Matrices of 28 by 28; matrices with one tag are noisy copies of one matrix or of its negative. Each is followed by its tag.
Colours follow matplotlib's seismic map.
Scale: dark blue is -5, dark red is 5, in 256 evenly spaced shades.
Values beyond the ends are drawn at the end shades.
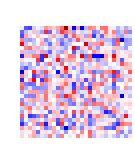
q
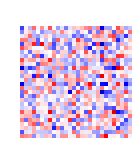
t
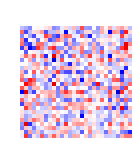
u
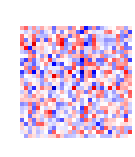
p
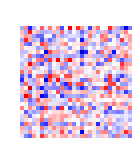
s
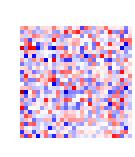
u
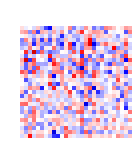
p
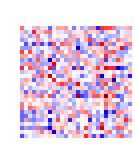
t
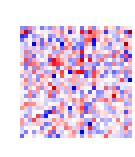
p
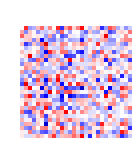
s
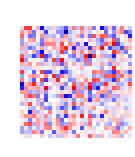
q
